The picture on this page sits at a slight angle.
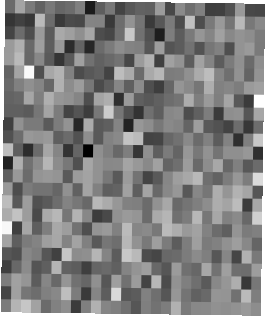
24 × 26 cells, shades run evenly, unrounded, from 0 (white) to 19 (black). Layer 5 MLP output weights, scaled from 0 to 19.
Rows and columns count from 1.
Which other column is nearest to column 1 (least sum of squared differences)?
17
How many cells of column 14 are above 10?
11
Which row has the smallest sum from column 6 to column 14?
20
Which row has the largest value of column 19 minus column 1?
18
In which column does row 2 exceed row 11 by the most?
3
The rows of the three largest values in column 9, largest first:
12, 1, 4
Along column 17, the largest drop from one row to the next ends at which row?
5
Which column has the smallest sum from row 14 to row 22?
13
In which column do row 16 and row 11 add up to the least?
26
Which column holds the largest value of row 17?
10
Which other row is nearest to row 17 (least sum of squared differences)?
19
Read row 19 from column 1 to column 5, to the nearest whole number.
7 12 10 9 7
